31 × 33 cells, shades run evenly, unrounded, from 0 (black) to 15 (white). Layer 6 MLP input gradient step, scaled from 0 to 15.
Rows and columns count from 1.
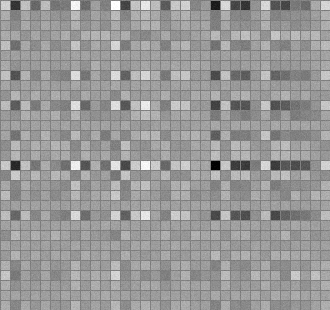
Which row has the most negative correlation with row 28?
24
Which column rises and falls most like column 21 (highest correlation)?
20
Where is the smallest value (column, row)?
22, 17
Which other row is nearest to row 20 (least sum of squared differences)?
27
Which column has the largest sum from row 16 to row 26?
15
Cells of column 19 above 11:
5
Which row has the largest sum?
4
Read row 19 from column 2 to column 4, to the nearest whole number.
8 10 9
